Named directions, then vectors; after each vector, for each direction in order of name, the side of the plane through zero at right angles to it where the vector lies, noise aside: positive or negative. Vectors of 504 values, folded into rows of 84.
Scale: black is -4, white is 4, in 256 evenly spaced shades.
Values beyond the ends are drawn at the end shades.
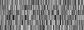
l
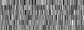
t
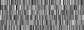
positive, positive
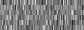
negative, negative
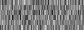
positive, negative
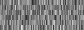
positive, positive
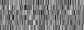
positive, negative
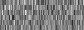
positive, negative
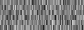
positive, positive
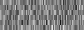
positive, positive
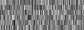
negative, positive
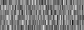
negative, negative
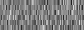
negative, negative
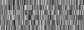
negative, positive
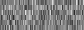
positive, negative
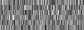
negative, positive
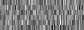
negative, negative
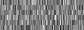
negative, negative
